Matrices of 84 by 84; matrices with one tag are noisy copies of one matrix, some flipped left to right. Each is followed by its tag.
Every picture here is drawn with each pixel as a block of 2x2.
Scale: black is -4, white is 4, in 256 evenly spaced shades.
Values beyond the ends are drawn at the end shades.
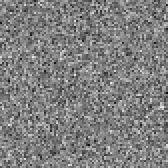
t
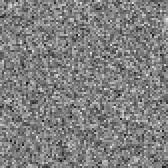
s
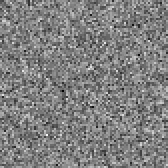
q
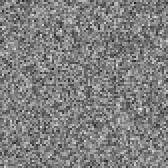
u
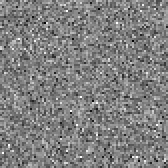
s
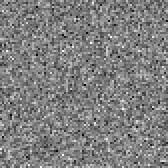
t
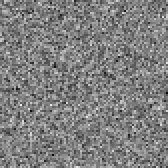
t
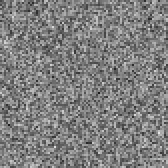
u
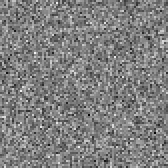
u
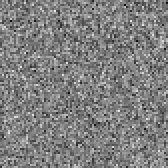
u
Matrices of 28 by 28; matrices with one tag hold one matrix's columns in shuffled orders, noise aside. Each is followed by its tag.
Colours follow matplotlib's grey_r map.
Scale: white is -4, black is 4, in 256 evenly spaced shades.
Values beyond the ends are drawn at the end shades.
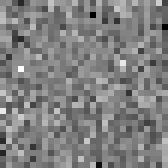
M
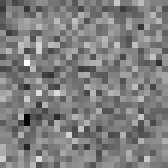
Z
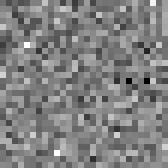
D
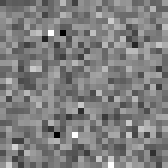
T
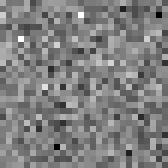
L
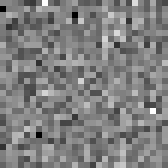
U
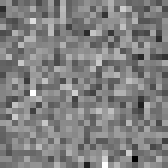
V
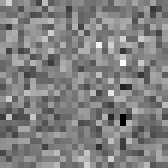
Z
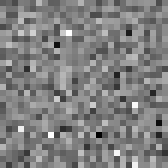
T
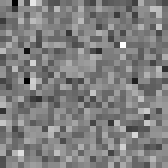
D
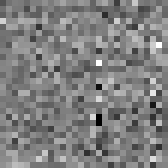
Z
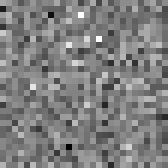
L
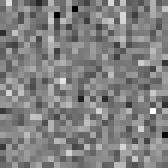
U
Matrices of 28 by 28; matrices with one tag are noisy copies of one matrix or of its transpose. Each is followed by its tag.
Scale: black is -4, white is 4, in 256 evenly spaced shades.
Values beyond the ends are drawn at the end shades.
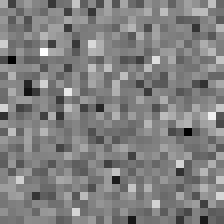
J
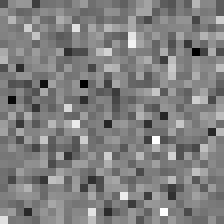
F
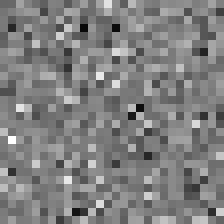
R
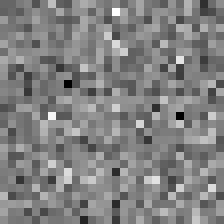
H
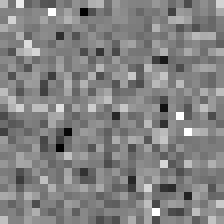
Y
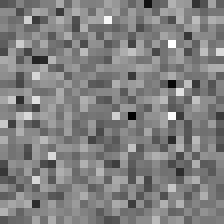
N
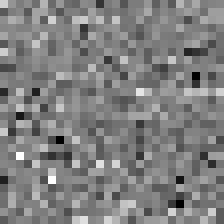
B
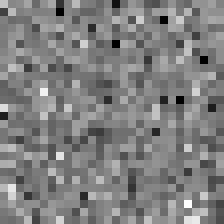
J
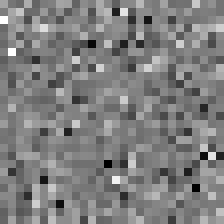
Y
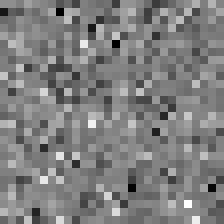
J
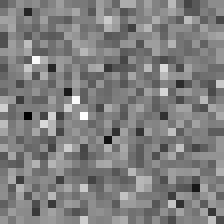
R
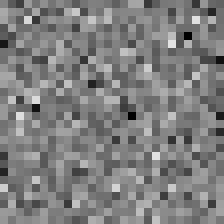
N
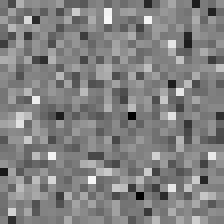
N
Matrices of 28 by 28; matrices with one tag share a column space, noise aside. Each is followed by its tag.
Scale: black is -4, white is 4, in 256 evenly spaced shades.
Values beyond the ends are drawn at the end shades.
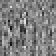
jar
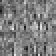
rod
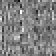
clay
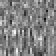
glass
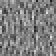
clay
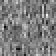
rod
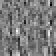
glass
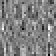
rod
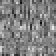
rod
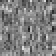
clay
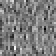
clay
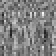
jar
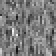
glass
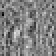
jar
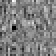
rod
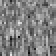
glass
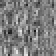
glass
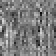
jar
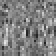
jar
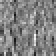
glass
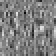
jar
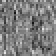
clay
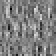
rod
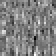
glass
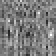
jar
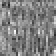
glass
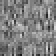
rod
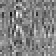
jar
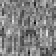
glass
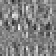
rod
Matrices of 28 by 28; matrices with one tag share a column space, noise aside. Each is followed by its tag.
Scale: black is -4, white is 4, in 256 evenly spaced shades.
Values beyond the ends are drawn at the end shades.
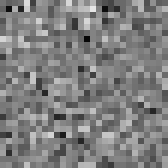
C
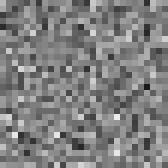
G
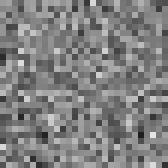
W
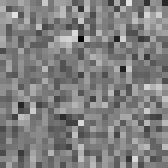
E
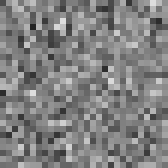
C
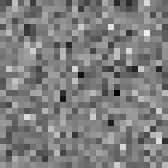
G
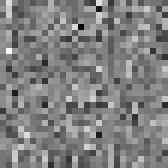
E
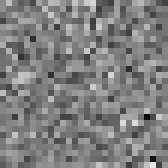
W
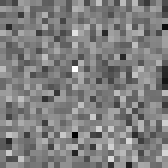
G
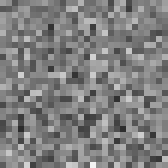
W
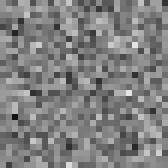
C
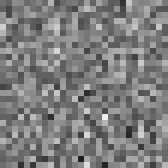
W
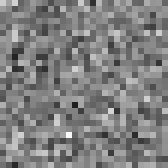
G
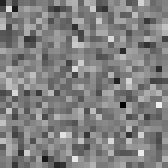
C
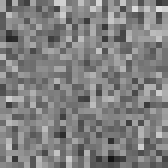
E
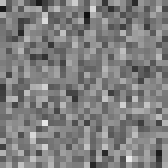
E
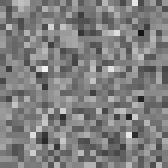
G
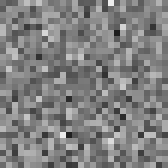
G
